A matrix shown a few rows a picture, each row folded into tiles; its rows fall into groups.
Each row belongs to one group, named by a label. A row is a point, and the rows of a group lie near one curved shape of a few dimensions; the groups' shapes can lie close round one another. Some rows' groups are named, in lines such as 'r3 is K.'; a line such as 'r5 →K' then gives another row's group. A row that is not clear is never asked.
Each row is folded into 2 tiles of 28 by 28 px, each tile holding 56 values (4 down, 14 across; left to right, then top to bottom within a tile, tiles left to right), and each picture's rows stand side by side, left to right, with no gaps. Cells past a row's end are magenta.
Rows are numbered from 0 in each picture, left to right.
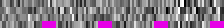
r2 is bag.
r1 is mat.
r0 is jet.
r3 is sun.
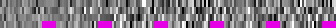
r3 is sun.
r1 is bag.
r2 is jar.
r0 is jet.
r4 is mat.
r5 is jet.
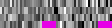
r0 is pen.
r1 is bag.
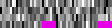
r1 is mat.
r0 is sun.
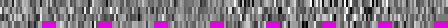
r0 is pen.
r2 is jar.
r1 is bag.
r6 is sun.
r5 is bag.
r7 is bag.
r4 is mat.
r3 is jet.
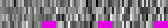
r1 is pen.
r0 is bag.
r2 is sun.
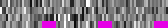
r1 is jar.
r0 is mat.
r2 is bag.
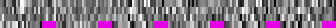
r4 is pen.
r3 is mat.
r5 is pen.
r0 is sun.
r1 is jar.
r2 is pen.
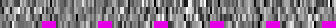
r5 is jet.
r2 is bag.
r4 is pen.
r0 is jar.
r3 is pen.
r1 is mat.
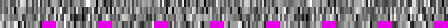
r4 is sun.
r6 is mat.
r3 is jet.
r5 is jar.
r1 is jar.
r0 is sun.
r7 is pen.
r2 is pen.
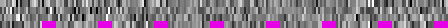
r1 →jar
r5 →jet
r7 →jet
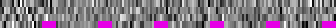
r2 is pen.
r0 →jet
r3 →pen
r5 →bag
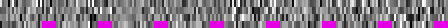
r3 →jar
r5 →pen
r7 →jar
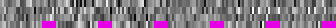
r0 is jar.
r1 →mat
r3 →jet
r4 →bag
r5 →bag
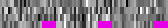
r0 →mat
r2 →bag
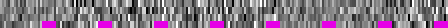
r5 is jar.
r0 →mat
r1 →mat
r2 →jar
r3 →jar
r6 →jar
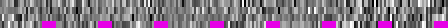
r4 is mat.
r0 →jar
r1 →jar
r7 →mat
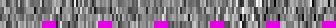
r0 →jar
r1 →mat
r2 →jar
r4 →pen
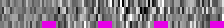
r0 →jar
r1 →jar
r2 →sun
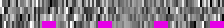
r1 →sun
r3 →bag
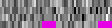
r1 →jar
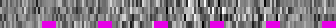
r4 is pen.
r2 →pen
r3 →pen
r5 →mat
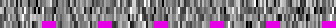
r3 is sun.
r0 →jet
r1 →jet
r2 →pen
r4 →bag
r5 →jar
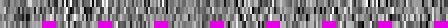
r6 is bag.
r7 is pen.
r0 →jar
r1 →sun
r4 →jet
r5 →jar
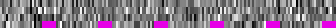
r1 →jet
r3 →jar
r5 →sun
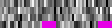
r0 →pen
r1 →pen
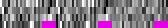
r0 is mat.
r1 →mat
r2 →jar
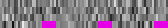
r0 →bag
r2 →jar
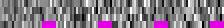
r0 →bag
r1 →jar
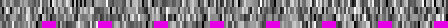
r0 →jar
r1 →mat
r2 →pen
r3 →pen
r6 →pen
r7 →bag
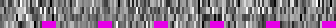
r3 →mat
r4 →sun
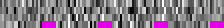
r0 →sun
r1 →jet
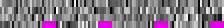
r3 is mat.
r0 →bag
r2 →bag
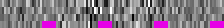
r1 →mat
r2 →sun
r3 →jar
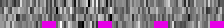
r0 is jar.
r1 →bag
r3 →mat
